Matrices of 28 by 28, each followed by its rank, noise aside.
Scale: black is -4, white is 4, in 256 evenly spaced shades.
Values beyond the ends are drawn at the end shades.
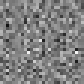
six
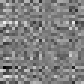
three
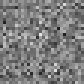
eight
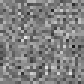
eight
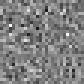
six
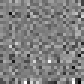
four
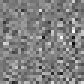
four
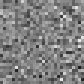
eight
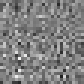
six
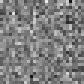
six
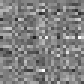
four
